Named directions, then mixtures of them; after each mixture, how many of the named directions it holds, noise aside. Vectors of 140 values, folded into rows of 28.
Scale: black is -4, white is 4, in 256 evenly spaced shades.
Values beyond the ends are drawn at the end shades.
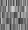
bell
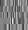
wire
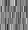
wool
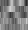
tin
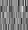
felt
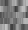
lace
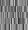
two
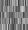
three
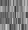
four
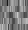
three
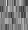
four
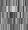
three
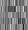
three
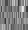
three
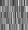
three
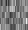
three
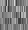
three
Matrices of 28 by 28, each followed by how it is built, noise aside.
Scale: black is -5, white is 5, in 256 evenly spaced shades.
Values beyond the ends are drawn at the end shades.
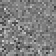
lower triangular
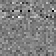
uneven rows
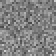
repeating columns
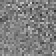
upper triangular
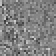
lower triangular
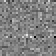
uneven rows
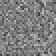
noise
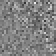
upper triangular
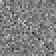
diagonal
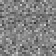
repeating columns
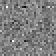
uneven rows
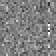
uneven columns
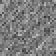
Hankel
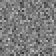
repeating columns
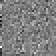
uneven columns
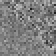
upper triangular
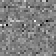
uneven rows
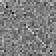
diagonal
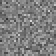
noise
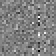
uneven columns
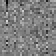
uneven columns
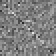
diagonal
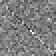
diagonal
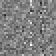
uneven columns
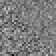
lower triangular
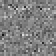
uneven rows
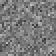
Hankel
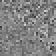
upper triangular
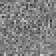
uneven rows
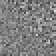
upper triangular
